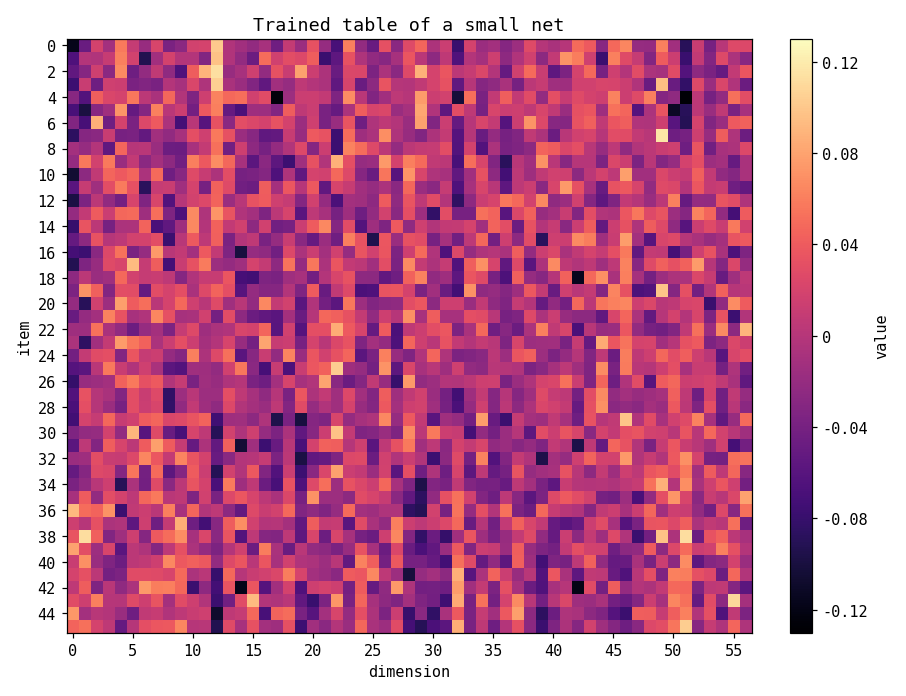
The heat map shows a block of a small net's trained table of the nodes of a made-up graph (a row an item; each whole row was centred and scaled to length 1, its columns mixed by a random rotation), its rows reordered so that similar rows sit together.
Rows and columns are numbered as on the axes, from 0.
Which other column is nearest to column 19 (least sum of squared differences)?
35
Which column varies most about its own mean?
12
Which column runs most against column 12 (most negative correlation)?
51
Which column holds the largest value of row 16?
7
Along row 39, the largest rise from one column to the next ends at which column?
16
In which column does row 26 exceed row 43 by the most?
21
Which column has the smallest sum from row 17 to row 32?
0
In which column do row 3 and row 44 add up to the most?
49
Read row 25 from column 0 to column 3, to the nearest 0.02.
-0.06 -0.06 0 0.06
